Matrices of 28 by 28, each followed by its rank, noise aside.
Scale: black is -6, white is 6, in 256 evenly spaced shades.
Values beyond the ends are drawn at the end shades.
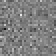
four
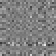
three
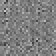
six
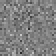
eight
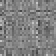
three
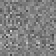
six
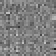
six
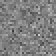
eight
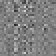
three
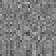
four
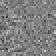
six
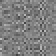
three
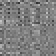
three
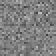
eight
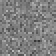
eight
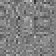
four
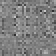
four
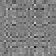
three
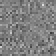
six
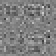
four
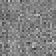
eight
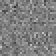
eight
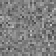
eight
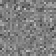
eight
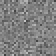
eight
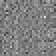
six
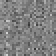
six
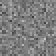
six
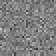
eight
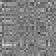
three
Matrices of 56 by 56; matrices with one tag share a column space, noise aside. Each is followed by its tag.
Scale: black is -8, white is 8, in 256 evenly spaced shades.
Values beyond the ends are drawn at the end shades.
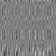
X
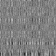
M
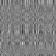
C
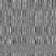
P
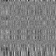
X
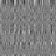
C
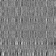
M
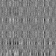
M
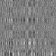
M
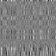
X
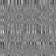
C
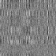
P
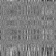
X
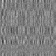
P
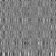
M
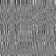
C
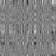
C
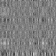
M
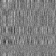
P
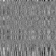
X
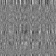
C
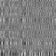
M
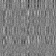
P
